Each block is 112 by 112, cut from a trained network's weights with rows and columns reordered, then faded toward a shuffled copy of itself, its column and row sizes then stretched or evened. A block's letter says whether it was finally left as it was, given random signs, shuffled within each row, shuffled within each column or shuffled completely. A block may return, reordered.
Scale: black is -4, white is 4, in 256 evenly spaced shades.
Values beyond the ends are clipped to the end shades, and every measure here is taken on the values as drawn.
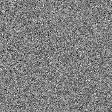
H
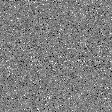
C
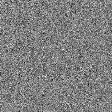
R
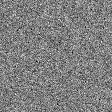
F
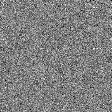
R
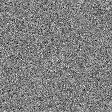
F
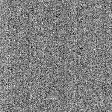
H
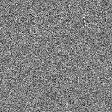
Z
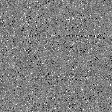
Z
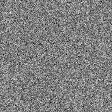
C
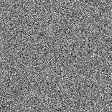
H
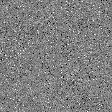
H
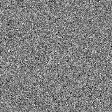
R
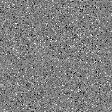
Z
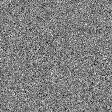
F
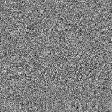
Z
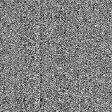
Z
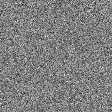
C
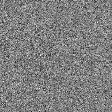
R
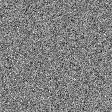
F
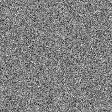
H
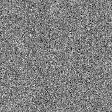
H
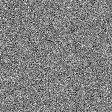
F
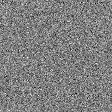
C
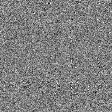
R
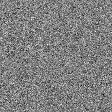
C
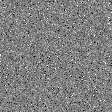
F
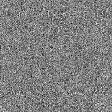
Z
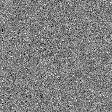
H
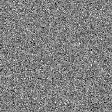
R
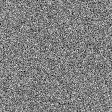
F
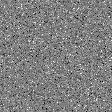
F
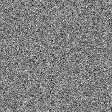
H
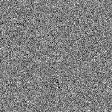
Z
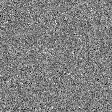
C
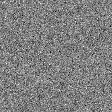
F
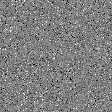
H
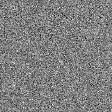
R
